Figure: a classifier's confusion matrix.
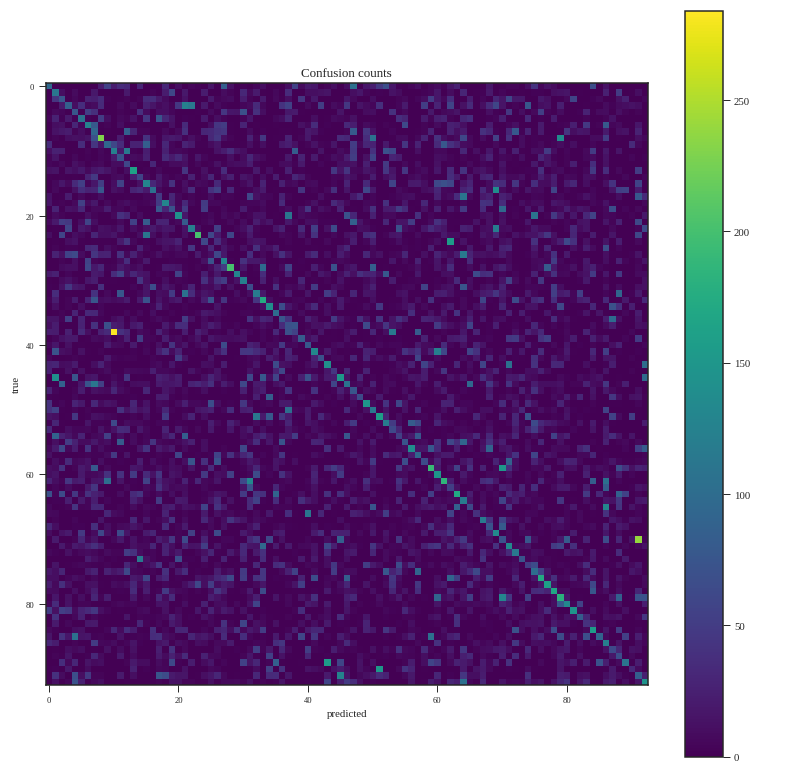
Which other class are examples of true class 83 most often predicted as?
30
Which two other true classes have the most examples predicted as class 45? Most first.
91, 70
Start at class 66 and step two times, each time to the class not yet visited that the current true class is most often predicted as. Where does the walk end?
27
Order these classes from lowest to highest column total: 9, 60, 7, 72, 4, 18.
9, 72, 4, 18, 60, 7
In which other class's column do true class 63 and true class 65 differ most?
86
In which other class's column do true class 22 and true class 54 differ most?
69
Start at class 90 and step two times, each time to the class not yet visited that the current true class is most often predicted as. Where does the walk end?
32
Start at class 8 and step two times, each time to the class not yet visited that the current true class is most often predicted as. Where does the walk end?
70
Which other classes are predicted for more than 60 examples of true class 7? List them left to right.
12, 47, 72
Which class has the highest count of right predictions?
8
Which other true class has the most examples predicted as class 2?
46
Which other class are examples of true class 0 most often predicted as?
47
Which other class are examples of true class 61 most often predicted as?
31
